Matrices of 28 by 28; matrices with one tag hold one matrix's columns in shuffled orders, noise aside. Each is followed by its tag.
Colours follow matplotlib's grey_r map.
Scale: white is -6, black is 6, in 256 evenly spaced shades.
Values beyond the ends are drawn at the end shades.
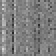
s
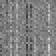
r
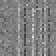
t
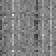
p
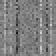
s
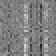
r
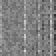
p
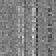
t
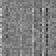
t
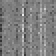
t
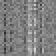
s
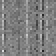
p
